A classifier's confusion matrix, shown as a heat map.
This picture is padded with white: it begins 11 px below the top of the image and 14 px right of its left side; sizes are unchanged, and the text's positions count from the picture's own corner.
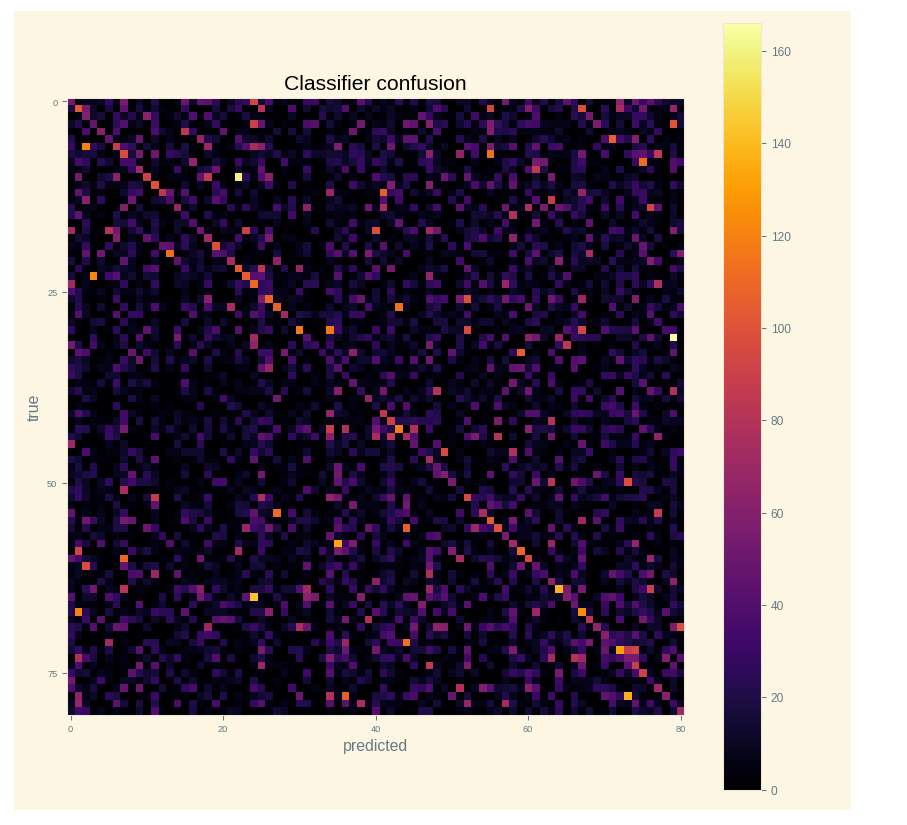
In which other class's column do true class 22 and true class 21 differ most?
25
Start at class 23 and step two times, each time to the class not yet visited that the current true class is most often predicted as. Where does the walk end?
79
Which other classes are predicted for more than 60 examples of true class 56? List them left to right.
23, 44, 53
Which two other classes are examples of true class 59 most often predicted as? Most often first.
1, 22
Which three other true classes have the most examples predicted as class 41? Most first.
12, 14, 38
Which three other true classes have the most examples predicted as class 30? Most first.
69, 22, 78
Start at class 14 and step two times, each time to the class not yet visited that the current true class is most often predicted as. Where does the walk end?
0
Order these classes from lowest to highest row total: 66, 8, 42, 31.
42, 66, 8, 31
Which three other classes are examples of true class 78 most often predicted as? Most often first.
73, 36, 34
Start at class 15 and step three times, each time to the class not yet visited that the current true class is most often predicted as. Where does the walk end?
26
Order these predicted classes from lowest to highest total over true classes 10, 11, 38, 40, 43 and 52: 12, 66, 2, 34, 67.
12, 2, 67, 66, 34
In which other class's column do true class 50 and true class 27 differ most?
43
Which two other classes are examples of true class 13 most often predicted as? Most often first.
63, 2
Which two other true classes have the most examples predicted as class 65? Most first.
32, 64
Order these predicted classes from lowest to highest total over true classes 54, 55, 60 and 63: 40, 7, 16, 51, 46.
46, 16, 40, 51, 7
